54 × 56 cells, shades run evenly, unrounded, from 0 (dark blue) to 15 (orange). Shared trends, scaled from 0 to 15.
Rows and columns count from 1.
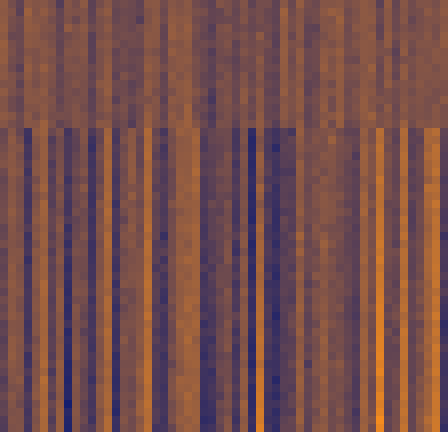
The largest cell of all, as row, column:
53, 48
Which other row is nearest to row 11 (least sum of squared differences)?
14
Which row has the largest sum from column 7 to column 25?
4
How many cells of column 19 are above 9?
38
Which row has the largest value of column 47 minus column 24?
9
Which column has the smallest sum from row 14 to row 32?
32
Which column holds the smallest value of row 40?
35
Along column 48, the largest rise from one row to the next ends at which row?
17
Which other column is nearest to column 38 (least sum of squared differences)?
23
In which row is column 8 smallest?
1
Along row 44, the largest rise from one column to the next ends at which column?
33
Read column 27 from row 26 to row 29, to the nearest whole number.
6 5 5 5
